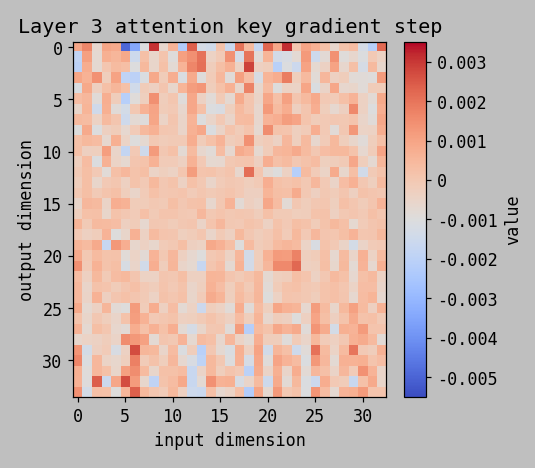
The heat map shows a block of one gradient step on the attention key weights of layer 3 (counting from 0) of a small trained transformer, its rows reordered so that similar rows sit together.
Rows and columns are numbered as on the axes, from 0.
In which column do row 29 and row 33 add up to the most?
6
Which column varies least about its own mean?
9
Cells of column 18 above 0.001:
5
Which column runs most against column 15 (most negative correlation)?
29
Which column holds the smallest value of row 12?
23
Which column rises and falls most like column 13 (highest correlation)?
16
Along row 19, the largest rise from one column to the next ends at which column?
4
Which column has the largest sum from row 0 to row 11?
12
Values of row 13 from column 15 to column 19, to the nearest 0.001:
0 0 0 0 0
